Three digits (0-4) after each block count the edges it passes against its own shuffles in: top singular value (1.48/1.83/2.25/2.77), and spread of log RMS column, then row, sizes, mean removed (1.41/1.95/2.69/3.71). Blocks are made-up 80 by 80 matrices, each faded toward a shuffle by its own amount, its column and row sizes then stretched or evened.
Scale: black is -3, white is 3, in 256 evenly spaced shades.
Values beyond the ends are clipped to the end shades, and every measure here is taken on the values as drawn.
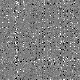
0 3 2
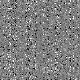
1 3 0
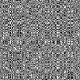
4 3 2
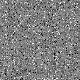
1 1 0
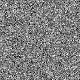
0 0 1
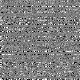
2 1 4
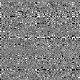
3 2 3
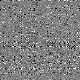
2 1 3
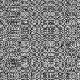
4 0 1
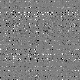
0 2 3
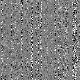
1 4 0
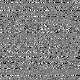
0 0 4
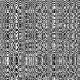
4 4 0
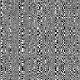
4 4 2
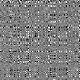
3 3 3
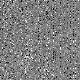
0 3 0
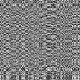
4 3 3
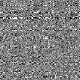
3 1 3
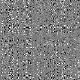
2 3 2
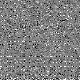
2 1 3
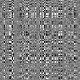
4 4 3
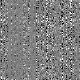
0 4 1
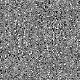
1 2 0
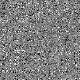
1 2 2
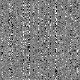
1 4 0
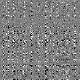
3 3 3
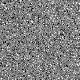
1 0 0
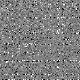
1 2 3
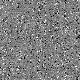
0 1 0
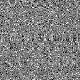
2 0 1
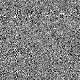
1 1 2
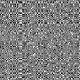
4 1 3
